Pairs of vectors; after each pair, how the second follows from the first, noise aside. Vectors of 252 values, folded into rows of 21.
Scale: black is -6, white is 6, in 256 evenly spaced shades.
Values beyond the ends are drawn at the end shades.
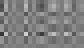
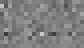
negated, partly zeroed.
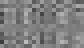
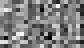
reversed, scaled up.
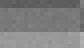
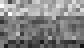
reversed, scaled up.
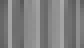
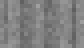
reversed, negated, shrunk.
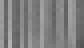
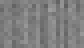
wrapped around, negated, shrunk.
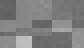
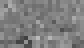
negated, partly zeroed.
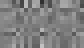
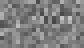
wrapped around, negated.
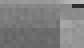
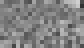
sign-scrambled.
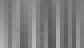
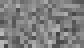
sign-scrambled.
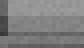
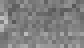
negated, partly zeroed.
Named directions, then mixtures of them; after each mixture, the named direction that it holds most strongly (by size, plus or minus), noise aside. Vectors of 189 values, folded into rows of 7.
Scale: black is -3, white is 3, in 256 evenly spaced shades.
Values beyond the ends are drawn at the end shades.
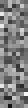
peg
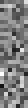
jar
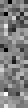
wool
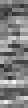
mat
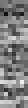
mat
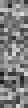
jar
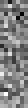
wool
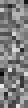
jar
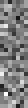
jar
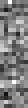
mat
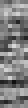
mat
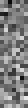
peg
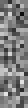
jar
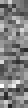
mat
